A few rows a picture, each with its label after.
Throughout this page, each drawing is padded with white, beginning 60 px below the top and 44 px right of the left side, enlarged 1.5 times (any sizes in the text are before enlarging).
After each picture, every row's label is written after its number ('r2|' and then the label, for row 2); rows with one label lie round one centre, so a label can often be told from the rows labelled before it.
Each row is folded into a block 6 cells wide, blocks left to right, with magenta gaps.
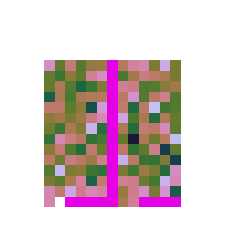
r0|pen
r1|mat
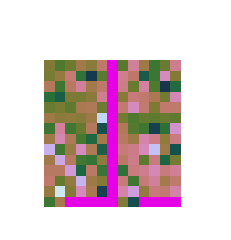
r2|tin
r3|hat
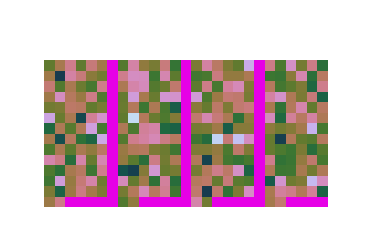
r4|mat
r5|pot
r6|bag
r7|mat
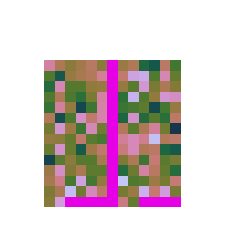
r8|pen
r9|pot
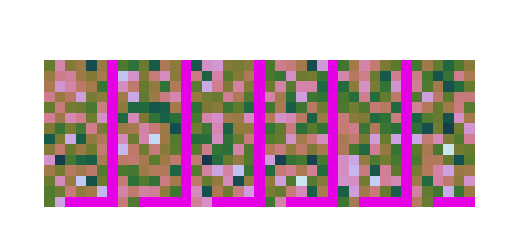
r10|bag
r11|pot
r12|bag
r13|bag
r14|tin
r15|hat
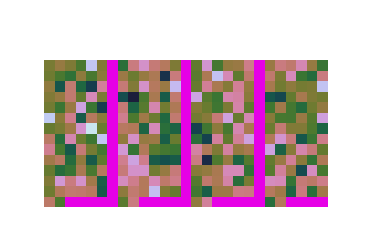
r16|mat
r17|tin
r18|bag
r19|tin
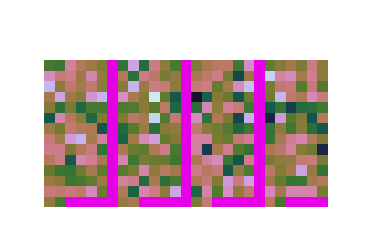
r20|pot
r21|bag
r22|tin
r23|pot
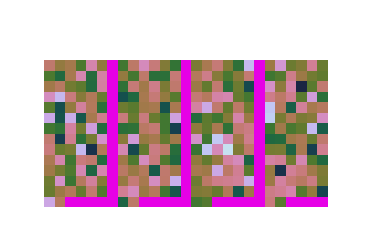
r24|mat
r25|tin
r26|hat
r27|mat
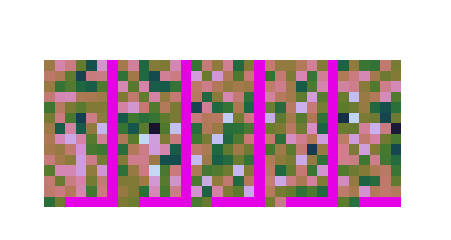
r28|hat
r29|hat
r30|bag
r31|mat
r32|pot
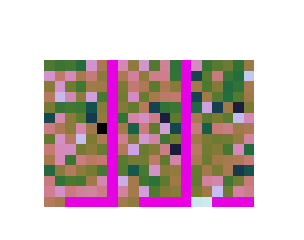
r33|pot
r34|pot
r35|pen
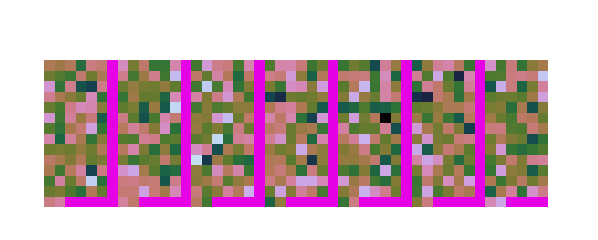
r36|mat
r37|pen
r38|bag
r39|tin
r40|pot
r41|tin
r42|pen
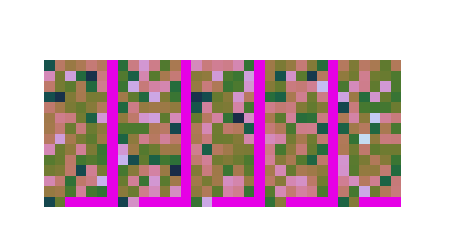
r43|tin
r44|bag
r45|tin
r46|tin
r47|bag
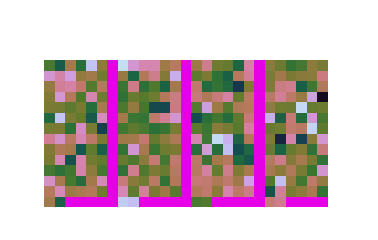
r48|pot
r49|pen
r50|hat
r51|mat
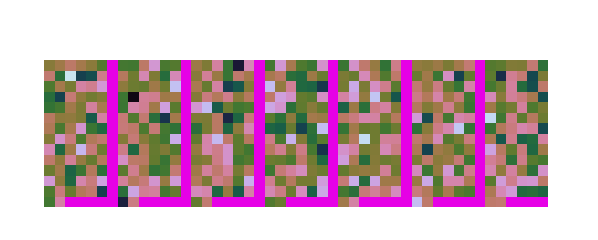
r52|tin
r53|tin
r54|hat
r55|hat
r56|bag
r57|mat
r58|mat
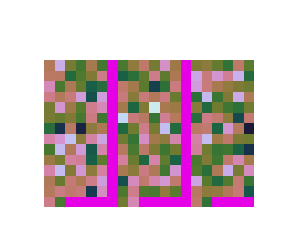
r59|hat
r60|mat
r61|pot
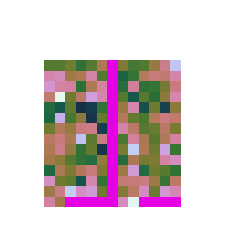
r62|pot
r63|pen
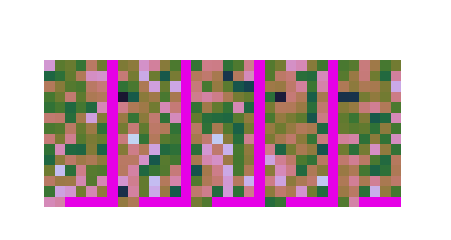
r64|pen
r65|tin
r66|hat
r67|tin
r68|tin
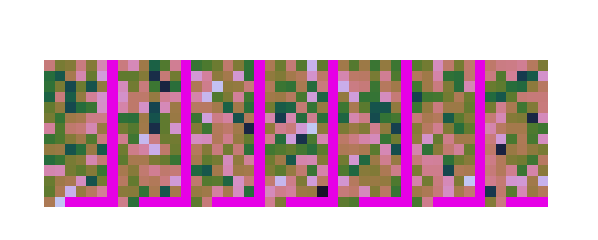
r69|pen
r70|hat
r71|pot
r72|mat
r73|pot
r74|tin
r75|tin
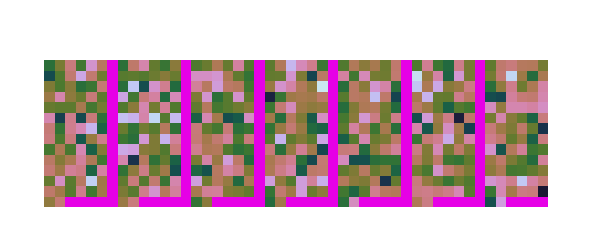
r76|mat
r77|bag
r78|pot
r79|tin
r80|bag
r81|pot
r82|tin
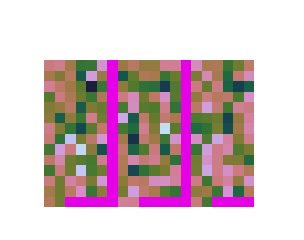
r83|hat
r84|mat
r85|hat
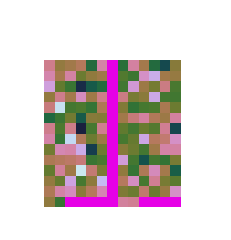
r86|hat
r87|bag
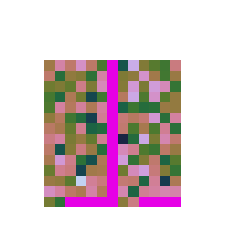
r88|tin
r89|bag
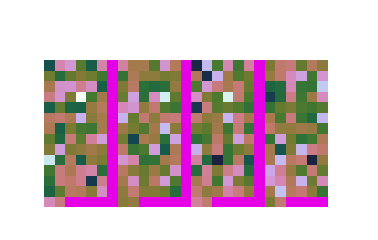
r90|bag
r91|mat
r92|bag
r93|tin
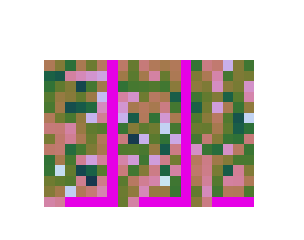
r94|pen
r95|mat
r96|tin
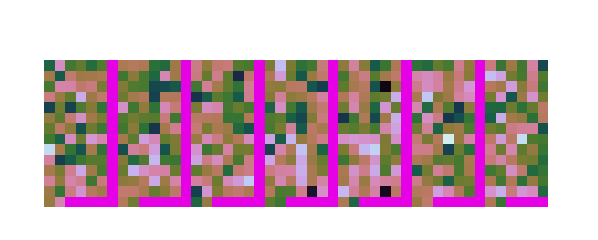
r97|bag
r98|hat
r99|tin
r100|hat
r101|hat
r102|pot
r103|pot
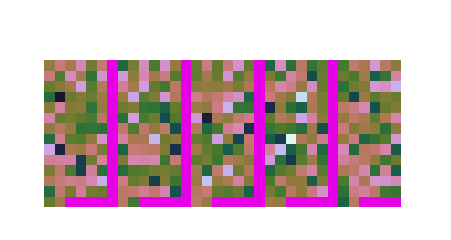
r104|tin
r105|pot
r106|mat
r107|bag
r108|tin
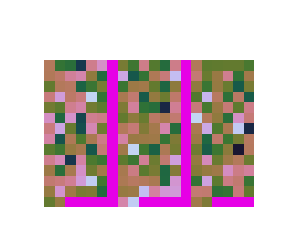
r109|mat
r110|pen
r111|mat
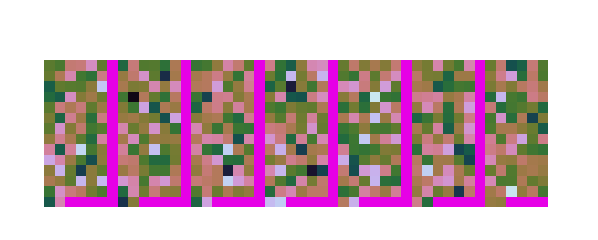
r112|tin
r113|tin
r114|tin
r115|pen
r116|bag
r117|hat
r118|pot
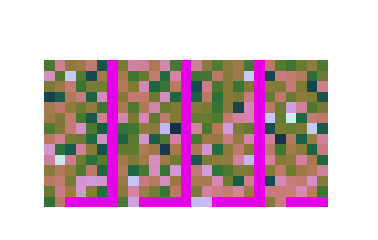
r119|tin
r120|mat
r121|pen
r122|mat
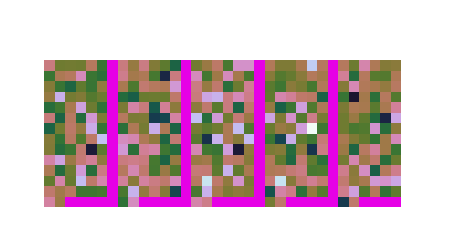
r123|mat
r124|tin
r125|mat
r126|mat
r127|tin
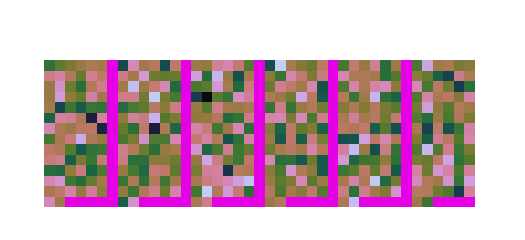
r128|pot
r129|bag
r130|tin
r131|bag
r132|bag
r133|hat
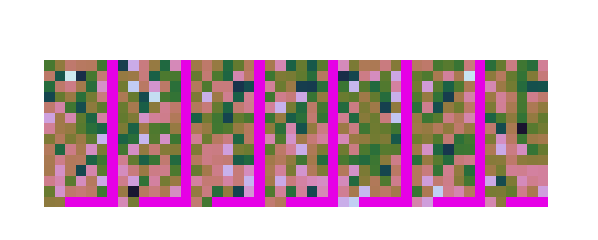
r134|tin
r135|bag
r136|hat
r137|hat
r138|pen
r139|pen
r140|hat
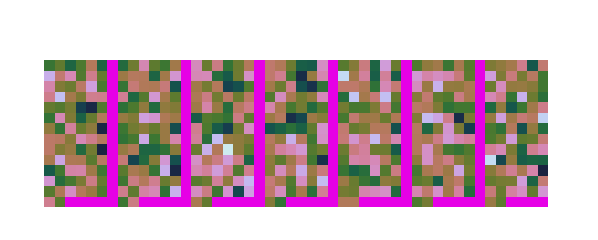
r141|pot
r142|bag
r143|hat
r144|hat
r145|pot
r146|pot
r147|bag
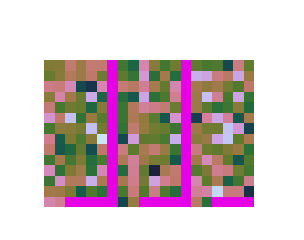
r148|mat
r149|tin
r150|pot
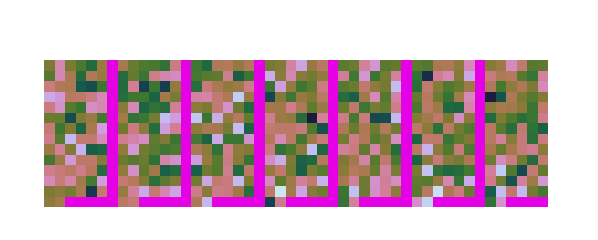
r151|hat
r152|pen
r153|mat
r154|tin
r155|tin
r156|pen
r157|tin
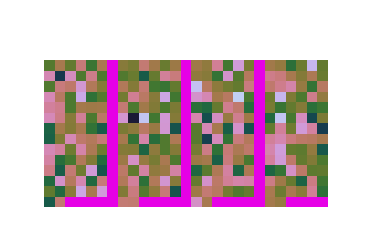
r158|bag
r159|mat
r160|mat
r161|pot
